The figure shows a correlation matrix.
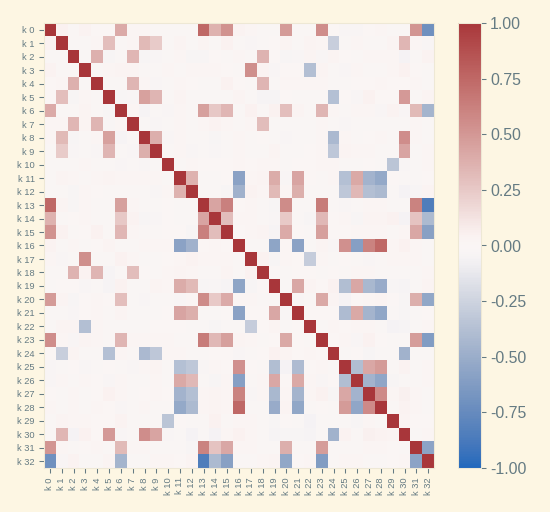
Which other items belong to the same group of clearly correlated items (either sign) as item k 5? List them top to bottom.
k 1, k 8, k 9, k 24, k 30
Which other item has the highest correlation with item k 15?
k 13
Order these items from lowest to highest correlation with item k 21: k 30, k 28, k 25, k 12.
k 28, k 25, k 30, k 12
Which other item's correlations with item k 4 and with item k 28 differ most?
k 16
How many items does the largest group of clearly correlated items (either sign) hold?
9
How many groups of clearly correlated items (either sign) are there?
6
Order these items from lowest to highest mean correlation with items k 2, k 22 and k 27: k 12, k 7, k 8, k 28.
k 12, k 8, k 7, k 28
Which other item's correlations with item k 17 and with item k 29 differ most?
k 3
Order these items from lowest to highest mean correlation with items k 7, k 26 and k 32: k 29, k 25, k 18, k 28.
k 28, k 25, k 29, k 18
